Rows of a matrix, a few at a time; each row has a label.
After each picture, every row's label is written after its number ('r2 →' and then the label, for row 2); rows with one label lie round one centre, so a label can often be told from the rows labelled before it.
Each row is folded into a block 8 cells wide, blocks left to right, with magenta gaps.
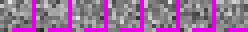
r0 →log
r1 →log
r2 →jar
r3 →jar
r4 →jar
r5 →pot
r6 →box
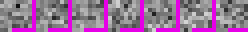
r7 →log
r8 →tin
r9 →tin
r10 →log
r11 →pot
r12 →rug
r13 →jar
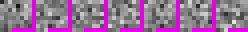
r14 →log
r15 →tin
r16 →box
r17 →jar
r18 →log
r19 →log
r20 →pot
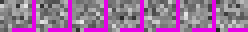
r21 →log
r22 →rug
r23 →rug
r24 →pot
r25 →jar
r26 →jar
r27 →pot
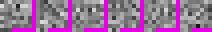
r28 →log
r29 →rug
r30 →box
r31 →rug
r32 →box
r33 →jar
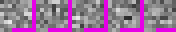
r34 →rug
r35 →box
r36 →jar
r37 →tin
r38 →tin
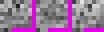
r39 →log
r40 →pot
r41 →log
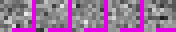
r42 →rug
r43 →log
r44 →jar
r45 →jar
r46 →tin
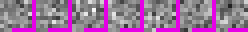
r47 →jar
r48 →tin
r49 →box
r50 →jar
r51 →jar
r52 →log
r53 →rug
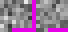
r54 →jar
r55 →log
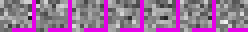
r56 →jar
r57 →log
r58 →jar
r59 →tin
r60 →tin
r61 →jar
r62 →rug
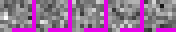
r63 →jar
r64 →rug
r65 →jar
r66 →pot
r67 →log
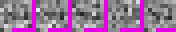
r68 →pot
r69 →pot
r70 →pot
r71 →box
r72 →pot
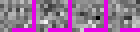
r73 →box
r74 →rug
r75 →pot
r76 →tin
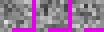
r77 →rug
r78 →jar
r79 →pot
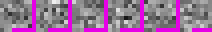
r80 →pot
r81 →box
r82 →tin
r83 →tin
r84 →log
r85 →pot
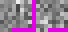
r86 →box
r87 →rug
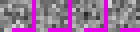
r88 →pot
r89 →jar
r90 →pot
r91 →jar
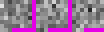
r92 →jar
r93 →log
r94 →box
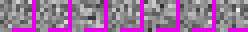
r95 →box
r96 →box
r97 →tin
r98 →box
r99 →log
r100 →box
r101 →box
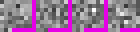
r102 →log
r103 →box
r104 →box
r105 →tin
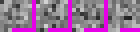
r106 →log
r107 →log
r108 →pot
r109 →tin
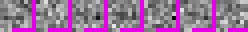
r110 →tin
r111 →log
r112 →pot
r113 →pot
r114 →jar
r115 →pot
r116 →rug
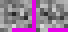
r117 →pot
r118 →pot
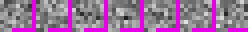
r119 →jar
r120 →log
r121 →pot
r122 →tin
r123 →pot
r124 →rug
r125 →jar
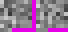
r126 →jar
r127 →jar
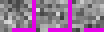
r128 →rug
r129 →pot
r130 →log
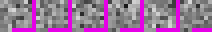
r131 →tin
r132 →jar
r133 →jar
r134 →log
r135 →tin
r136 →log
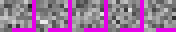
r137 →jar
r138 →rug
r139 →jar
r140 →box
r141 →jar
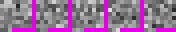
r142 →log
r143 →box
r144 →box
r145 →pot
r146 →jar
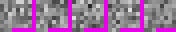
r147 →box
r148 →tin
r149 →log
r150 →box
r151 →log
